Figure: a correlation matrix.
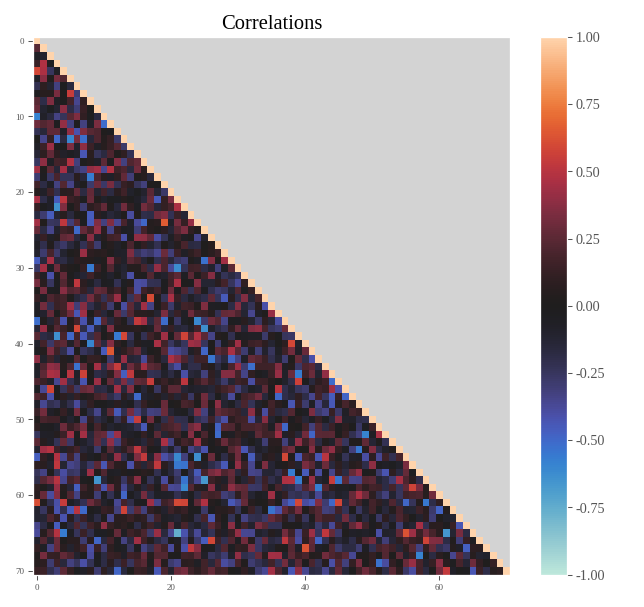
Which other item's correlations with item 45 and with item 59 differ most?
22
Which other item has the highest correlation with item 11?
41
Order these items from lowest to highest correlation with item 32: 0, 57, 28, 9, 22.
57, 9, 22, 28, 0
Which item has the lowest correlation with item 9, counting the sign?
58
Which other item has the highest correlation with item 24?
19
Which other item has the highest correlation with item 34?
17
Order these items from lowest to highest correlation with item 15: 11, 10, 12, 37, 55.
10, 12, 11, 55, 37
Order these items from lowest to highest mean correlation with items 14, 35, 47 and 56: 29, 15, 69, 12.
15, 29, 12, 69
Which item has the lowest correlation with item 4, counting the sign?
65
